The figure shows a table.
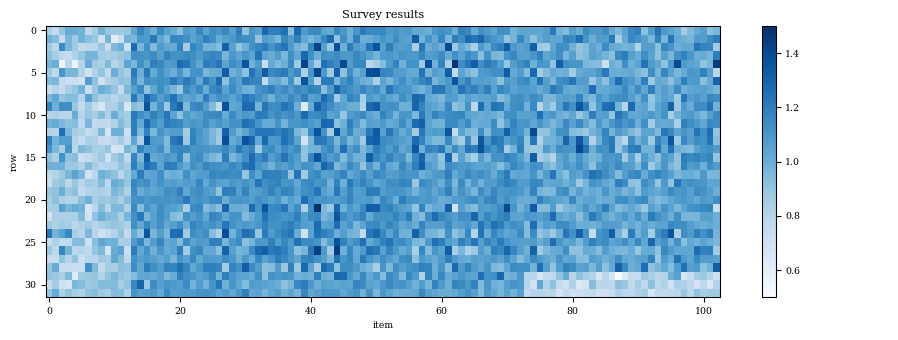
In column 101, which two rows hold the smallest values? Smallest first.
30, 29
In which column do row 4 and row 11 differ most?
96
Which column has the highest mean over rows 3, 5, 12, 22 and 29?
44
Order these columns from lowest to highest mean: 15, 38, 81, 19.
81, 38, 19, 15
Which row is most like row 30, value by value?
31
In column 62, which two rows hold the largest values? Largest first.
4, 6
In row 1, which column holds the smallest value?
10
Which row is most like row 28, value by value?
6
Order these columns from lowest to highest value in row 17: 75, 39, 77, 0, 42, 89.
0, 39, 75, 42, 89, 77
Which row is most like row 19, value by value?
23
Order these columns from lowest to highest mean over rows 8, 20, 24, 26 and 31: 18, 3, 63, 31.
3, 63, 18, 31
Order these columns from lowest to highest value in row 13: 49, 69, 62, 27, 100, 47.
62, 47, 100, 69, 49, 27
